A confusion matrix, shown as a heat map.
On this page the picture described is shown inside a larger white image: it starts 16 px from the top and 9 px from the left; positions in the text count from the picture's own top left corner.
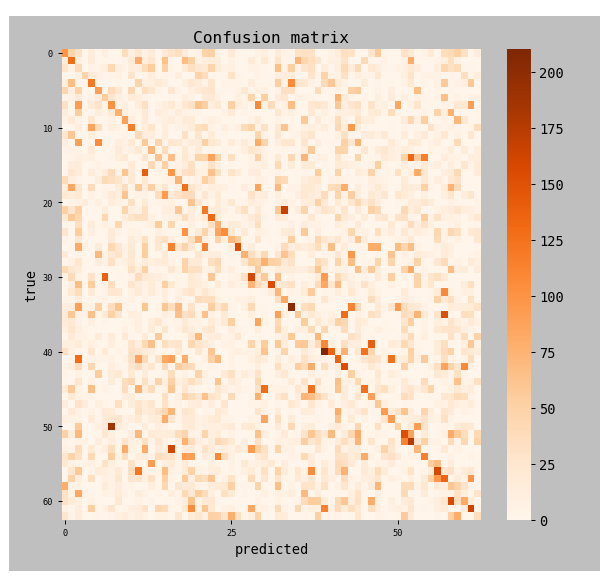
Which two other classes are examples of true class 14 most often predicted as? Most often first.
52, 54
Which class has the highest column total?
2
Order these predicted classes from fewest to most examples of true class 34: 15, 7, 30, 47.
30, 47, 7, 15
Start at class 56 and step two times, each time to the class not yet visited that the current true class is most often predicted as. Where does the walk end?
1
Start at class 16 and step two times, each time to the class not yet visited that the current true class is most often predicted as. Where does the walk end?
5
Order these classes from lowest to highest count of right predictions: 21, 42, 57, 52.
21, 57, 42, 52
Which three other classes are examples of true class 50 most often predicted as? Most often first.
7, 53, 2
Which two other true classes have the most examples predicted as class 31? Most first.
28, 7
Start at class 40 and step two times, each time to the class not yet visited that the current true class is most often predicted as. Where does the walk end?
46
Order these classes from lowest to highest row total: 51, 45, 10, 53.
10, 53, 45, 51
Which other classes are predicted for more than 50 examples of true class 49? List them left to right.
15, 30, 41
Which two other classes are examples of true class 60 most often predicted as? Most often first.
58, 46
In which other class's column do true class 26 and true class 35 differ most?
57
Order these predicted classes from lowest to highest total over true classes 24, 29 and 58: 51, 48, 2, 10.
48, 10, 2, 51
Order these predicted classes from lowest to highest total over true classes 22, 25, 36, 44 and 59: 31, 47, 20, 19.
31, 47, 19, 20
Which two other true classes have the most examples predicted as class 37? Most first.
45, 56
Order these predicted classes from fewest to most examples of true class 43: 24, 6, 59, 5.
6, 24, 59, 5
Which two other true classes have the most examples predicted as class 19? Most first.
61, 54
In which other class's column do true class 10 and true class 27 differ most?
4
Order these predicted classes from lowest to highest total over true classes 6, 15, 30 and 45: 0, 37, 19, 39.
0, 19, 39, 37
